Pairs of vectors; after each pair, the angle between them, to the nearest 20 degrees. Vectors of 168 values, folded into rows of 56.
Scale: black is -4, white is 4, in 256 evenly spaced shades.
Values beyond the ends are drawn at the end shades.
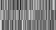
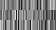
80 degrees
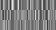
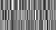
20 degrees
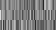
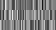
100 degrees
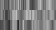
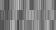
40 degrees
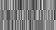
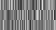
20 degrees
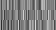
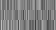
160 degrees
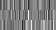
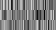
80 degrees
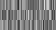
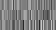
100 degrees
